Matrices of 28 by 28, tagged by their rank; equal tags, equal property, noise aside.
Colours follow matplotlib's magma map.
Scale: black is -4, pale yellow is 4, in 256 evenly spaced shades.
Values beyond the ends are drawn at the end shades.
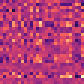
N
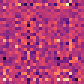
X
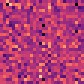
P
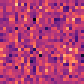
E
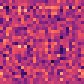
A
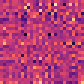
E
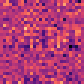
P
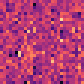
P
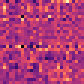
E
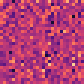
E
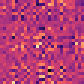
X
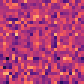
P
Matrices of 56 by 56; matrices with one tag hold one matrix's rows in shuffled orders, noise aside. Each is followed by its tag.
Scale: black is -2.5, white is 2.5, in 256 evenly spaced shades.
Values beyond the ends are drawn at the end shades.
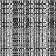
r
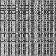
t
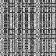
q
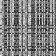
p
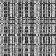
q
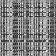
r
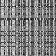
t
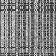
t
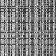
t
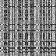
q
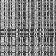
t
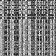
p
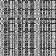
q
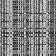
r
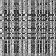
p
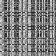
p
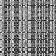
p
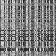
t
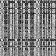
q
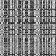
q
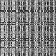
t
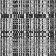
r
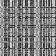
q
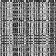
r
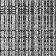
t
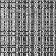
t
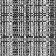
r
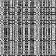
q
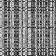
p
